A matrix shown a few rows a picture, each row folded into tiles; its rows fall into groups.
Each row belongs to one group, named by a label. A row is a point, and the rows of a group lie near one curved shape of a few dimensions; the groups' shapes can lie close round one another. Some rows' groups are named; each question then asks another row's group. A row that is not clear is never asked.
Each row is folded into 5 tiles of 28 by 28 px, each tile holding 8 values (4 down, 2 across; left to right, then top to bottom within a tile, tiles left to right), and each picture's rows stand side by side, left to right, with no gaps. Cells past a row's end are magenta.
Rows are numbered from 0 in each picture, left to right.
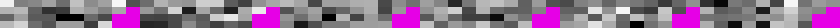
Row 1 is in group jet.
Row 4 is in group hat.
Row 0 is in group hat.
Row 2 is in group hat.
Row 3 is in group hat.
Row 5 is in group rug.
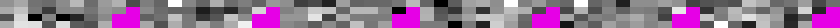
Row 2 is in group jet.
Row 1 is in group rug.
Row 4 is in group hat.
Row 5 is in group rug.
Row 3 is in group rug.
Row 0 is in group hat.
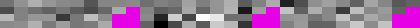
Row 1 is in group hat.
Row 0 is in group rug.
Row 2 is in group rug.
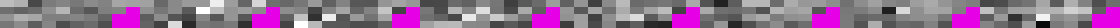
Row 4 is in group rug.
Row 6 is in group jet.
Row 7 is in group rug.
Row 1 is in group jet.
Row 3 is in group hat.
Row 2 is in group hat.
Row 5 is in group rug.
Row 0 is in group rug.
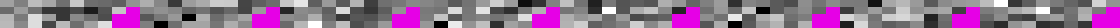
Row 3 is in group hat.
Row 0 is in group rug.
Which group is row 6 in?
rug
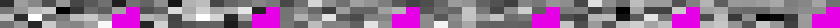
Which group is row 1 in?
rug
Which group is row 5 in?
hat
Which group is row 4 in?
rug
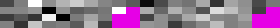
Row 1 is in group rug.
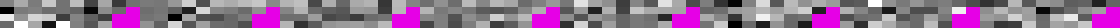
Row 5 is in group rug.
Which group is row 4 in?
hat
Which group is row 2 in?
hat
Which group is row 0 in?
rug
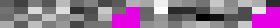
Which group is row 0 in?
hat
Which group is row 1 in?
hat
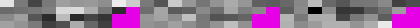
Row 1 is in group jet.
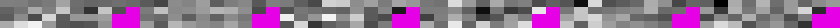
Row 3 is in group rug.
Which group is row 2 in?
rug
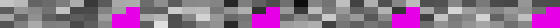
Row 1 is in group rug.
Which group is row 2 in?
hat
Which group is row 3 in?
rug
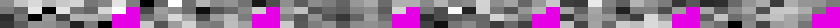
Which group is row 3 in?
jet
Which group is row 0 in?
jet
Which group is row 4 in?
rug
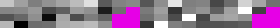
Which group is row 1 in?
hat
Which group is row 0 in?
hat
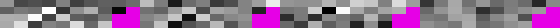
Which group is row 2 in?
jet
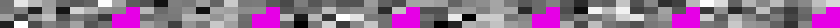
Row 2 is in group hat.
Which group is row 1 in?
rug
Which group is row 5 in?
rug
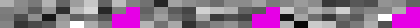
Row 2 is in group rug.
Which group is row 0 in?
hat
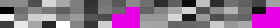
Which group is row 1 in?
jet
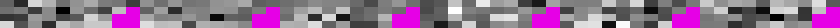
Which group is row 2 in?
hat
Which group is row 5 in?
hat
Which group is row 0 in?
rug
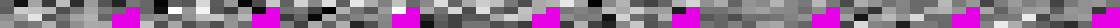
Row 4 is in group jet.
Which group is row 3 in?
jet
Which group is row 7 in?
hat
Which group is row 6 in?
hat
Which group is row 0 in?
jet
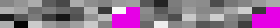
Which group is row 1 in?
hat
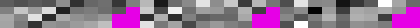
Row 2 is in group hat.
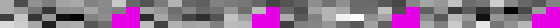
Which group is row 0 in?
hat
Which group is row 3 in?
rug
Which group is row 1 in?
rug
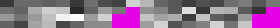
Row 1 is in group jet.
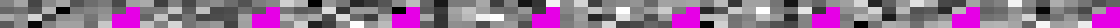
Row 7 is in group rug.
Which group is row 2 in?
jet
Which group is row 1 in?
hat
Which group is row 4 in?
rug
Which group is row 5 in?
rug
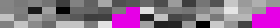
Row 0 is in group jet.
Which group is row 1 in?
rug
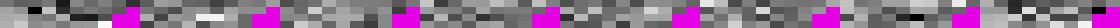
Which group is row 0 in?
jet
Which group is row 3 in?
hat
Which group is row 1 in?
hat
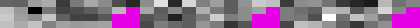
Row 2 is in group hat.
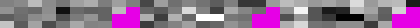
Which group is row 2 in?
hat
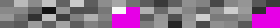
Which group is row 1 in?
rug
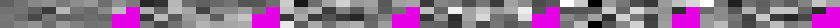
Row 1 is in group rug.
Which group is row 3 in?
rug
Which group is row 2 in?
hat
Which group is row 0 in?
jet
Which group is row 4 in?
jet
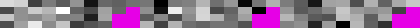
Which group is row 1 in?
hat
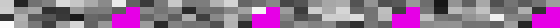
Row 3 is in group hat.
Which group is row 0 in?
hat
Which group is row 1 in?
jet
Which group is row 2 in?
hat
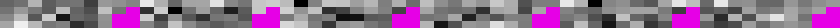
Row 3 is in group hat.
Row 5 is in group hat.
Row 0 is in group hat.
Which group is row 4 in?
jet
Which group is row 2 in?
hat
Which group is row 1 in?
rug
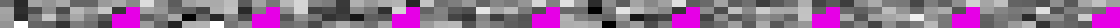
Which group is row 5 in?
rug
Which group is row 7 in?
rug
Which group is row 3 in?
jet
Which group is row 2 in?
hat
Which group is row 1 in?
hat
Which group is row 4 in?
jet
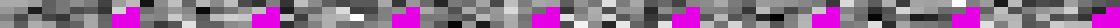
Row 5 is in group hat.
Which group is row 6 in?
jet
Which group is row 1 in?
jet
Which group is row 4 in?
rug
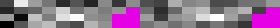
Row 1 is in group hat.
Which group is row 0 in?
hat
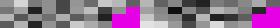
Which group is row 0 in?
hat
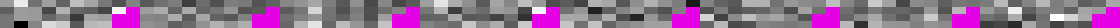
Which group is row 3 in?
hat
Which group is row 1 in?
jet
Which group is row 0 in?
hat
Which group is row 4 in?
jet
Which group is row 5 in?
rug
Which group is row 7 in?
jet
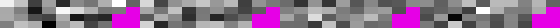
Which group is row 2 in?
jet
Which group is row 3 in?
jet
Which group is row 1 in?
hat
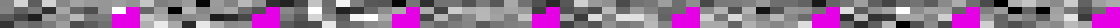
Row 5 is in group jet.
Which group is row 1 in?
jet
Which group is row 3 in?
rug
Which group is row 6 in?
rug
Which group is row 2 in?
jet
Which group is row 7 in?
rug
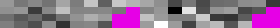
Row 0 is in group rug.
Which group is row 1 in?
jet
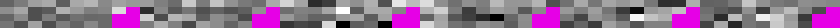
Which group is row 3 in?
hat
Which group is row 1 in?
rug
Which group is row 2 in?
rug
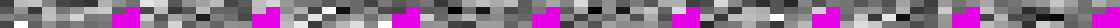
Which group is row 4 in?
hat
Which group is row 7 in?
hat
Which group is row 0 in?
hat
